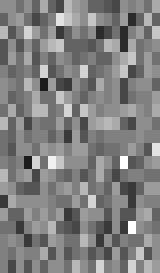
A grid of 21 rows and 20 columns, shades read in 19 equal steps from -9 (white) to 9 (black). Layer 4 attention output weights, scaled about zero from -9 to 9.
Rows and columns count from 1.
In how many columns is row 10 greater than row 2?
10
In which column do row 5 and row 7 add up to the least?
4
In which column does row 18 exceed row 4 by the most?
14
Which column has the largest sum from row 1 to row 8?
16
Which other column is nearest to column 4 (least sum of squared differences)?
18
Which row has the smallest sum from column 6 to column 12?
2
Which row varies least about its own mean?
11
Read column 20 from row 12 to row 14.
-7 -2 1
